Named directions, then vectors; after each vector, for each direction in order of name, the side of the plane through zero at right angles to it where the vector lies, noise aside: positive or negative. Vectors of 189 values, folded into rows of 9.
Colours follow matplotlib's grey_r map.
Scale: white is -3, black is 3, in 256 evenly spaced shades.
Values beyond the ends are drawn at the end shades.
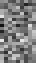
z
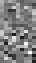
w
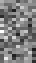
positive, negative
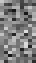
positive, positive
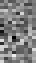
negative, positive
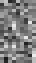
negative, positive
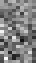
positive, negative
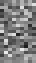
negative, negative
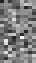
negative, negative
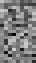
positive, positive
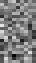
positive, negative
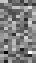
positive, positive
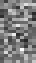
negative, negative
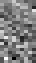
positive, negative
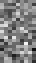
positive, negative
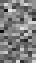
negative, negative
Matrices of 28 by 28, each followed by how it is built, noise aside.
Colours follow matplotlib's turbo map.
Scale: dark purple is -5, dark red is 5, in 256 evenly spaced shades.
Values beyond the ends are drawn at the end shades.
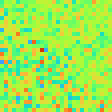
lower triangular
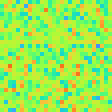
repeating columns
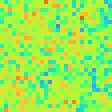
smooth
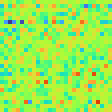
uneven rows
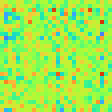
low rank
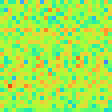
repeating columns
